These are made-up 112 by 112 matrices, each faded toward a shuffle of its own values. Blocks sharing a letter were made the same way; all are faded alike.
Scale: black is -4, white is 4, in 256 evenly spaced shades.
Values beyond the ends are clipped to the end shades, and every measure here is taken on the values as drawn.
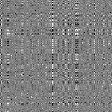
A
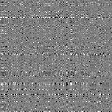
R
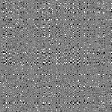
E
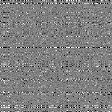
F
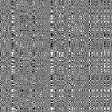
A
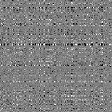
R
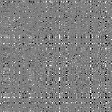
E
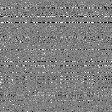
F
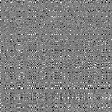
R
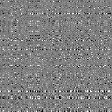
R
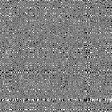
R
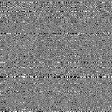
F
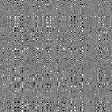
E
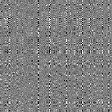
A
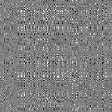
E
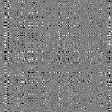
E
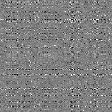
R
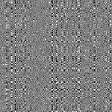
A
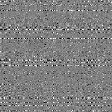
F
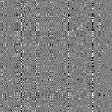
A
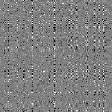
E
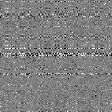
F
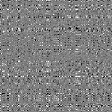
R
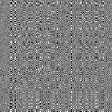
A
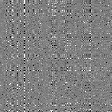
E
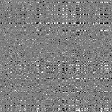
R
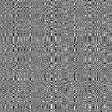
A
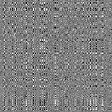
A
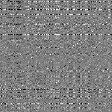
F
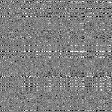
F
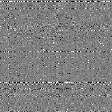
F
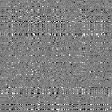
R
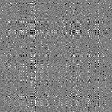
E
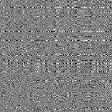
F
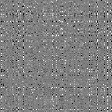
E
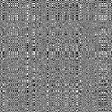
A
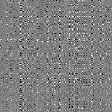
E
